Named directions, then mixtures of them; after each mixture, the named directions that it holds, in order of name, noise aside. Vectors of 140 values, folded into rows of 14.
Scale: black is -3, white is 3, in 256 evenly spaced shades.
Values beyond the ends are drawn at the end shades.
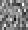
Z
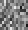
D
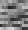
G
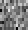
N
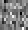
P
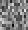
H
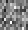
D, P.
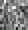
D, N, Z.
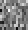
N, Z.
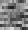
G.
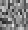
H.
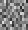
D, H.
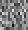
H.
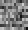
G, H, P.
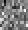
D, H.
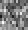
N, P.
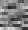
G.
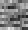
G.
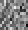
D.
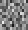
D, H.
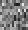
G, H, Z.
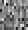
N, P.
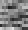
G.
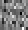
P.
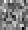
H, P, Z.
